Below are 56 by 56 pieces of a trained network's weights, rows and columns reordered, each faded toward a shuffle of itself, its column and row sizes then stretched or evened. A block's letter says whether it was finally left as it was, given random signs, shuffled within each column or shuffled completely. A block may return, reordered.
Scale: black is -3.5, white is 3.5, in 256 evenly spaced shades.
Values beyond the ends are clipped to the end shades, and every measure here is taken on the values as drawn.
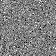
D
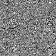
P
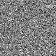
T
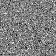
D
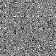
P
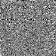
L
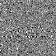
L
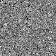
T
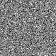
D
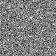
D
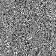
T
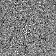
T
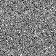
D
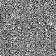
P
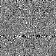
L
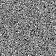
D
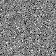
D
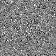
T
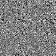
L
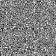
L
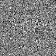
L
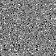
P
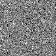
T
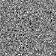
P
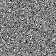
D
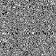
P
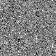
T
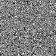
L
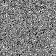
D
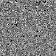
L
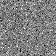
D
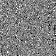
T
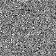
L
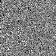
T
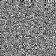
P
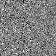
T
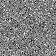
D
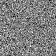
D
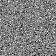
D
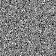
T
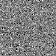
L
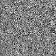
P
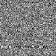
P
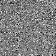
L
